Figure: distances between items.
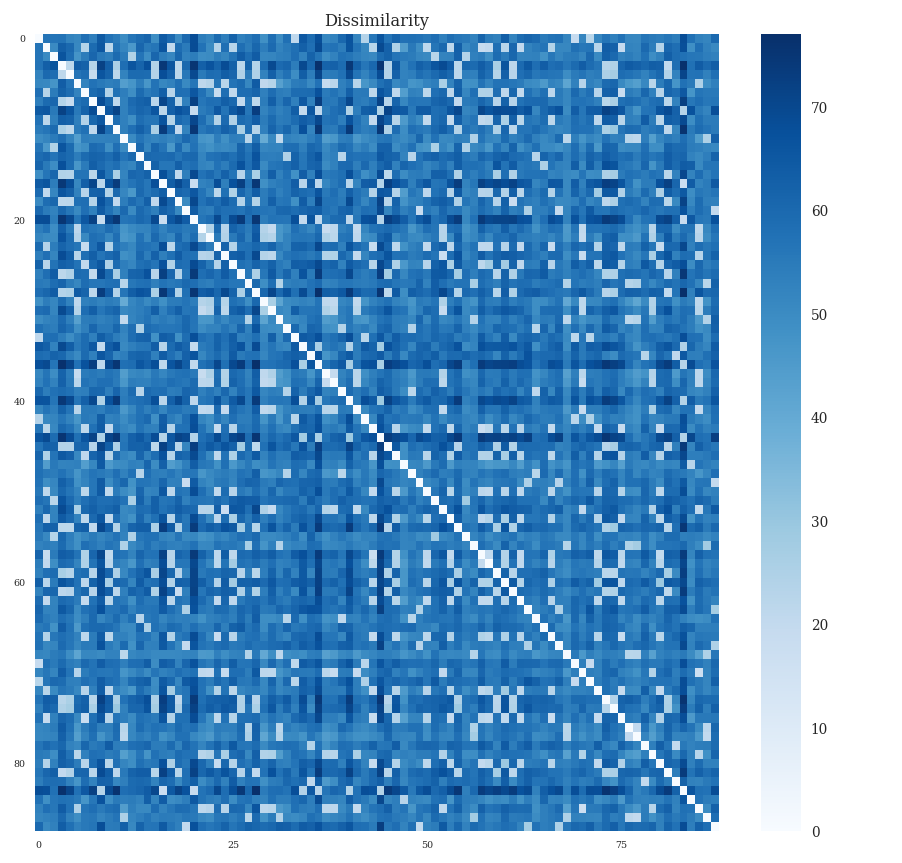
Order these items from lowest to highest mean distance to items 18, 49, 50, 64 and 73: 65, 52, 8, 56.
56, 65, 52, 8
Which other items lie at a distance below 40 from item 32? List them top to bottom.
13, 39, 48, 64
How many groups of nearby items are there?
12
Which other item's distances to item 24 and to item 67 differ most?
52
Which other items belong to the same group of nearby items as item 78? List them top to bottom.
35, 82
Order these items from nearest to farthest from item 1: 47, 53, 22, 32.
53, 47, 22, 32
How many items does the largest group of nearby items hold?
18
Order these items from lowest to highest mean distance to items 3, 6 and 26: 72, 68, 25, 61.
61, 72, 25, 68
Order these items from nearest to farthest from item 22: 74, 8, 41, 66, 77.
41, 77, 66, 8, 74
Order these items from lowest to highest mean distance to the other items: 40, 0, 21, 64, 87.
21, 64, 0, 87, 40
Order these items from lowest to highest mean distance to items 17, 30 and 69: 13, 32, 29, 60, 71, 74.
29, 71, 60, 32, 13, 74
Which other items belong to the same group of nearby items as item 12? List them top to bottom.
2, 51, 55
